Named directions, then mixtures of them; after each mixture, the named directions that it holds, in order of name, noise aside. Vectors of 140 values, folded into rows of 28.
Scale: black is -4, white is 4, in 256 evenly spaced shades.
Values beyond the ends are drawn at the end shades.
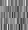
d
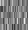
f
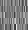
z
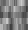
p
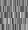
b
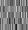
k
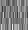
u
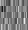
d, f, u.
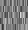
b.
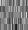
f, k.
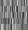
b, d, u.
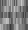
p.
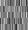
k.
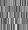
k.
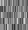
f.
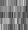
d, p.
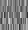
b, d, u.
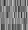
b, k, u.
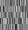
b, k.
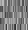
b, f, z.
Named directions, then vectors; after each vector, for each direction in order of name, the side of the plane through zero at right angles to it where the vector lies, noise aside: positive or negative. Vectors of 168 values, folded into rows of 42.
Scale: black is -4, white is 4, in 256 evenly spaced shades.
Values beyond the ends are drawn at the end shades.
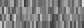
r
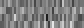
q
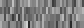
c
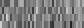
positive, negative, positive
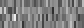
negative, positive, positive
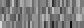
positive, negative, positive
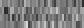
positive, positive, negative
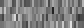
negative, positive, positive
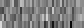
positive, negative, positive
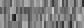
positive, negative, negative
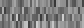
positive, positive, negative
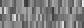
negative, positive, positive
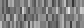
positive, positive, positive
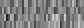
negative, negative, negative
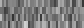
positive, positive, negative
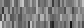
positive, negative, positive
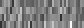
negative, positive, negative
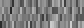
negative, positive, negative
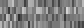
positive, positive, positive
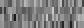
positive, negative, negative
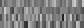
negative, negative, positive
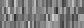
negative, negative, negative
